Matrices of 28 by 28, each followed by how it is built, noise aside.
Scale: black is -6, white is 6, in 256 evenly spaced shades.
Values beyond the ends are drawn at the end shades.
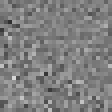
lower triangular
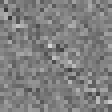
banded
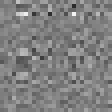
low rank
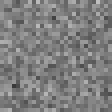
blocks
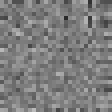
low rank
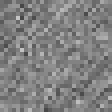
Hankel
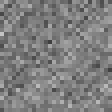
Hankel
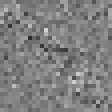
banded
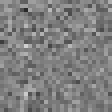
low rank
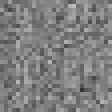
blocks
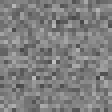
blocks
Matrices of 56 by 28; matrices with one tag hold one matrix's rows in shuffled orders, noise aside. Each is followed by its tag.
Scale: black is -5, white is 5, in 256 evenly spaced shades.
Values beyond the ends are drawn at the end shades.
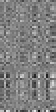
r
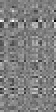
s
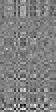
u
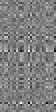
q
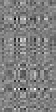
u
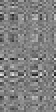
s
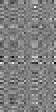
s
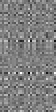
q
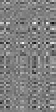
r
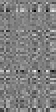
r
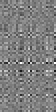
q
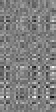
r
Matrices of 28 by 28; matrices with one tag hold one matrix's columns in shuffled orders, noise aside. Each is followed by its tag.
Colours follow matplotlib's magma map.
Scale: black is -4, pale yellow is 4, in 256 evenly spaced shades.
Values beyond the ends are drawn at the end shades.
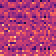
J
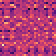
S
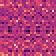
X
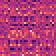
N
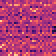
X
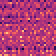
J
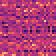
X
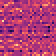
X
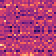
X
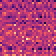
J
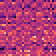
J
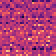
J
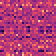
X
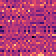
X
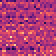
J
